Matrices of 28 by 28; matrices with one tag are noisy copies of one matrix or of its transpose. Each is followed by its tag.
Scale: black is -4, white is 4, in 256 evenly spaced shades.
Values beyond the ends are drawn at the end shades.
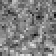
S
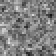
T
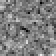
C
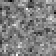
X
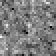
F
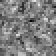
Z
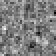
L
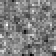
F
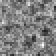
L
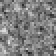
T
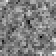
C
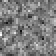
Z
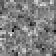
F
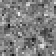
L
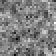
S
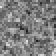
C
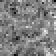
S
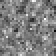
Z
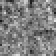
X
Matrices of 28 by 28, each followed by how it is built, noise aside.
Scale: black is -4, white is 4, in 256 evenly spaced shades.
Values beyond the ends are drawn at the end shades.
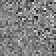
upper triangular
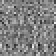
low rank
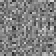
low rank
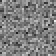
repeating rows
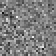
lower triangular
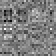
low rank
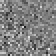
lower triangular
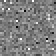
sparse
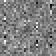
uneven columns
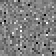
sparse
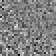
lower triangular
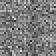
repeating rows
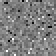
sparse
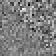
upper triangular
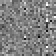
uneven columns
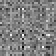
low rank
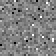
sparse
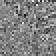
upper triangular
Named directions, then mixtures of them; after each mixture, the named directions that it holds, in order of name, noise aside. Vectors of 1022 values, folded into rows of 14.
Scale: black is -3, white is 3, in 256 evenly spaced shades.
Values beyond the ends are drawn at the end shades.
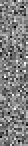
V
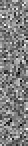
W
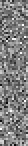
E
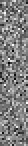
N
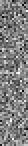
E, W.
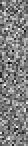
N.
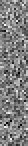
W.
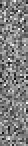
N.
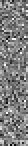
E.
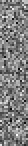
E, N, W.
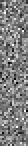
N.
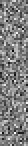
N.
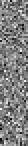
E, V.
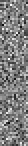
E, N, W.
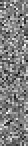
E, N, W.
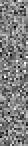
V.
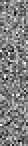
N, V, W.
